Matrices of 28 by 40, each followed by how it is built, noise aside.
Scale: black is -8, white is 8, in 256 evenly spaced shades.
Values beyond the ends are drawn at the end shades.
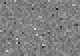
sparse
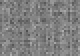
blocks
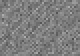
Hankel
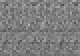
repeating columns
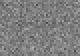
repeating columns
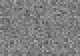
repeating columns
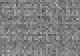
blocks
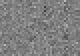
uneven columns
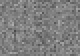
blocks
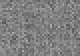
blocks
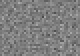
repeating rows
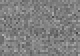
blocks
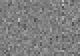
uneven columns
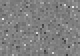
sparse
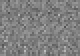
repeating columns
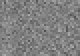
repeating rows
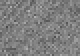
Hankel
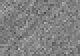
Hankel
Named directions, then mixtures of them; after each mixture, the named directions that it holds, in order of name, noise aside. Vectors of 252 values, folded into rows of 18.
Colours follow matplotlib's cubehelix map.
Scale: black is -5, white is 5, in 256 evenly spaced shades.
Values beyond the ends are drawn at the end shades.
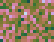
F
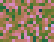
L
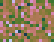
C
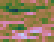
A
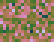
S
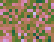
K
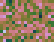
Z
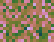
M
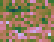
A, C.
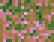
A, F, Z.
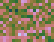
A, K.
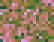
F, K, L.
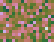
L, Z.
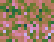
A, L, Z.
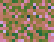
K, M.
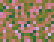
C, L, Z.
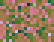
C, M.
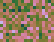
A, M.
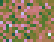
C, S.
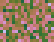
L, M, Z.
